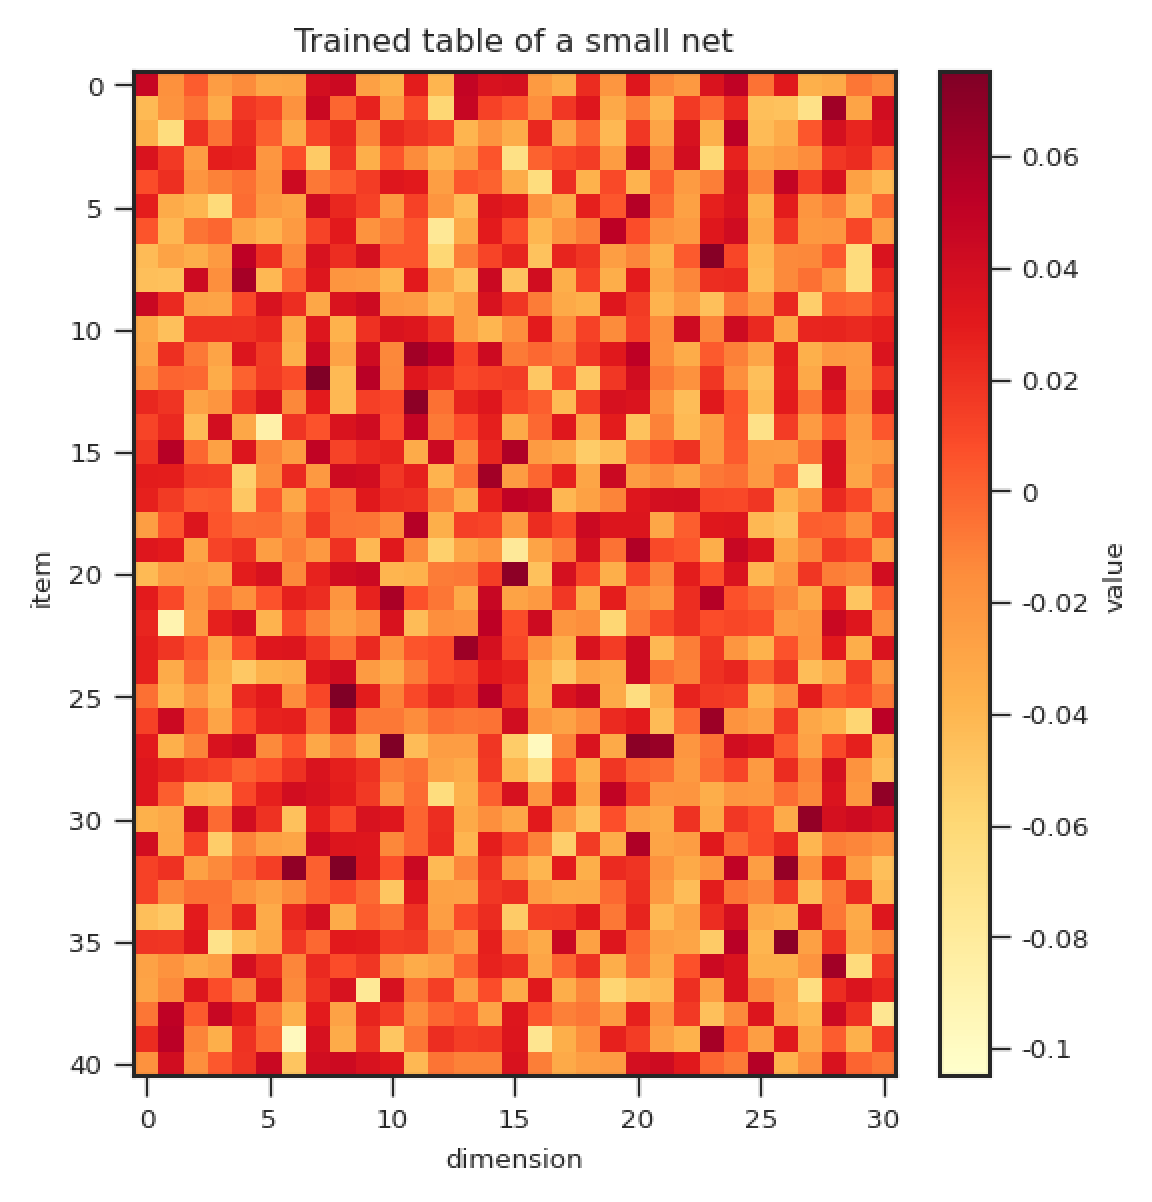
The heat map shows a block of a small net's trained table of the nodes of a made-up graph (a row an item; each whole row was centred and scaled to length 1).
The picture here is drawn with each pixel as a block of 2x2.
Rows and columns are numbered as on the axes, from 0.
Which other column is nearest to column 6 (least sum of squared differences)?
17
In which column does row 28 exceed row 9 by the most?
7
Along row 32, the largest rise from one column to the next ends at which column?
26
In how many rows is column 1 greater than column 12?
26
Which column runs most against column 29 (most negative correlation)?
23
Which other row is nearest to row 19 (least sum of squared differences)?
3
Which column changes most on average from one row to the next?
15
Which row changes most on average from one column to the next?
8
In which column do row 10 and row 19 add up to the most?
24
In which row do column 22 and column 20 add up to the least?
14
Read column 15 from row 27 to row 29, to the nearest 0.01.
-0.05 -0.04 0.04
